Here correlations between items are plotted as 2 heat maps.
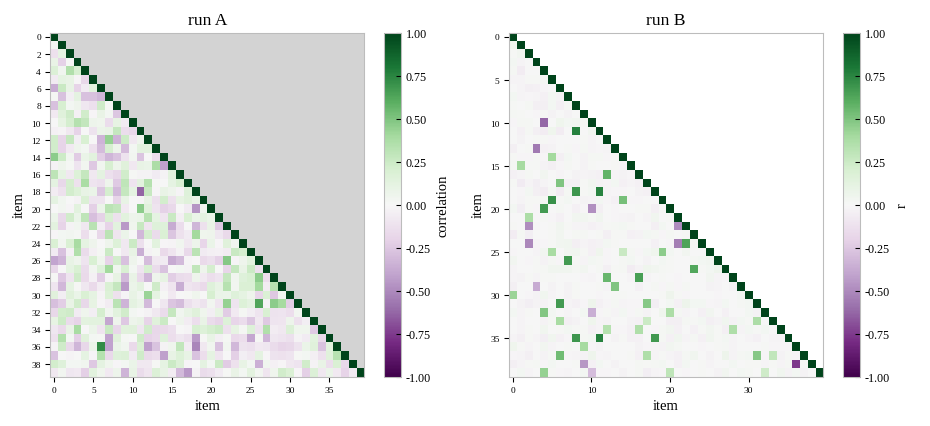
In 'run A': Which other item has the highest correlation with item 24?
3
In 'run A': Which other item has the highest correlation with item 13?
15
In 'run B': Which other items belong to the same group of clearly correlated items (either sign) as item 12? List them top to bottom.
16, 28, 34
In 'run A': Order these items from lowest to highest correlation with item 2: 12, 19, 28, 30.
28, 19, 30, 12
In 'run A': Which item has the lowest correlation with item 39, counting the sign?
17
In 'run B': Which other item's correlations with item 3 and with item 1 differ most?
13
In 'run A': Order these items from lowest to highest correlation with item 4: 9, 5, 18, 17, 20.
5, 20, 18, 9, 17
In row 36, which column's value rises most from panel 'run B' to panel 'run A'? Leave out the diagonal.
38
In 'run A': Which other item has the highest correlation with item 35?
1
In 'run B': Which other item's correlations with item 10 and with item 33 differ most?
4
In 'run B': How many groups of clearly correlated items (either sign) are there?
12
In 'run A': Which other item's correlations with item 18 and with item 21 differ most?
11
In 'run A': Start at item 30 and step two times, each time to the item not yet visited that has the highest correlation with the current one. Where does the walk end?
7
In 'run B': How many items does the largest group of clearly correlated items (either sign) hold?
5
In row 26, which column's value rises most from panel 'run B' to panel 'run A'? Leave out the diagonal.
31
